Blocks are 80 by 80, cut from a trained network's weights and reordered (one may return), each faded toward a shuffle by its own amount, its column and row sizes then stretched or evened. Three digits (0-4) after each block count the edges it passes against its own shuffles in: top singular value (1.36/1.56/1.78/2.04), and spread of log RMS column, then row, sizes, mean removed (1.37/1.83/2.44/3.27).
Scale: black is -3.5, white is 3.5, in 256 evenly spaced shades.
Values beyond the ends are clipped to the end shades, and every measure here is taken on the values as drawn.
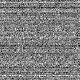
4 1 2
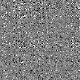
0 3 3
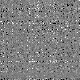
0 2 3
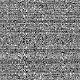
3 2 0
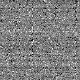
2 2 0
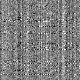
4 1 3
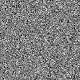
1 1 0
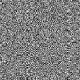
4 2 1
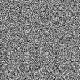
3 0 0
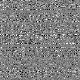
1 1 4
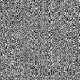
4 3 0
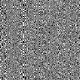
2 4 1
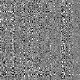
3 4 2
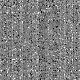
2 1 1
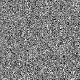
1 2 0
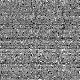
3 1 1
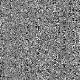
0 3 0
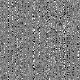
0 4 0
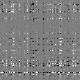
4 3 4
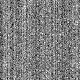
4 0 0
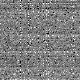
3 2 1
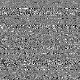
0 1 4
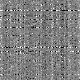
4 1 3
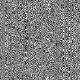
0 4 0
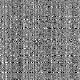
4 1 3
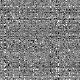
3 3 1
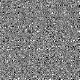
0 2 3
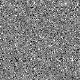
0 2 2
